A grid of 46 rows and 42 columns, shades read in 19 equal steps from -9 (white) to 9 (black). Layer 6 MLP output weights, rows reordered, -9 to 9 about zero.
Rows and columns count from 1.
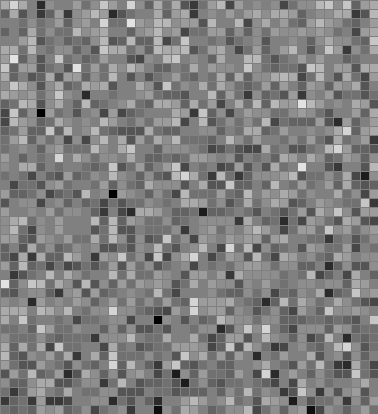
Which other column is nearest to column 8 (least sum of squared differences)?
6
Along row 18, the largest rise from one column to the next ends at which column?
8
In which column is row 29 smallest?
22
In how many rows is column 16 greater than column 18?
23
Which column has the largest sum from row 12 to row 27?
5
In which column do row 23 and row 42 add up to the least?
30
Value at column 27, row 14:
1
